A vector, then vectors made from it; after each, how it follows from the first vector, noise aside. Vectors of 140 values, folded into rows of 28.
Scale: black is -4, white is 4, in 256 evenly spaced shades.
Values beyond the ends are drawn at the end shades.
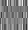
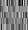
negated.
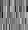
wrapped around, negated.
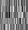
wrapped around, negated.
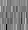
wrapped around, negated, partly zeroed.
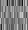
negated.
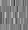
wrapped around, negated, partly zeroed.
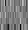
reversed, negated, partly zeroed.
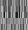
wrapped around, negated.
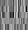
wrapped around, negated.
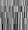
wrapped around, negated.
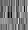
wrapped around, negated.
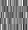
copied.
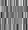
copied.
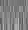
wrapped around, shrunk.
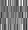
copied.
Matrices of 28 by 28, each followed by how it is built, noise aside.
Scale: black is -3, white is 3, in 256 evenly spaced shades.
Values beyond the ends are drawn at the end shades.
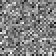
Hankel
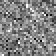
Toeplitz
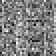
blocks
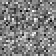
repeating columns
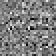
low rank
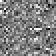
low rank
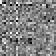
low rank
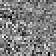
lower triangular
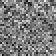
Toeplitz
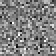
repeating columns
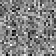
blocks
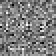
low rank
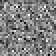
repeating columns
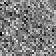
Toeplitz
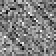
Toeplitz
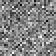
Hankel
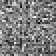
blocks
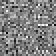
low rank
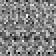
repeating columns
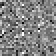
uneven columns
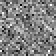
Toeplitz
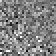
lower triangular
